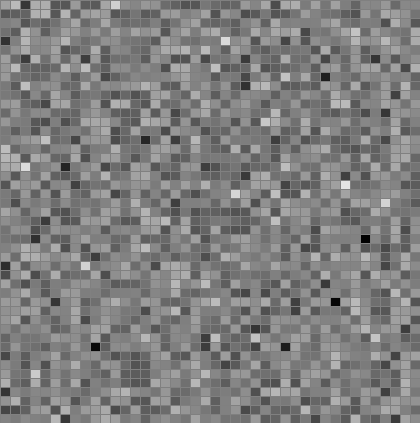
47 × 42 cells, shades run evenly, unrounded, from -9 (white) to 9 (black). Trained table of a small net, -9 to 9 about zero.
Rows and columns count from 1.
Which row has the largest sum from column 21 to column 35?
16
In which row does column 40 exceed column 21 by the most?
42
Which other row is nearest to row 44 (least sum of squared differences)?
30
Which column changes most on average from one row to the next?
29
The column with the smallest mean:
40
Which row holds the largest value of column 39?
13
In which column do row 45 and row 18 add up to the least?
2
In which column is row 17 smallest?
1
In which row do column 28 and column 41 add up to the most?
8
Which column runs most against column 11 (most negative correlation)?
6
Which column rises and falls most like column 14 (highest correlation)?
3
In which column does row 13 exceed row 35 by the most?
18
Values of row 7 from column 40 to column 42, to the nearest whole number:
3 0 -1
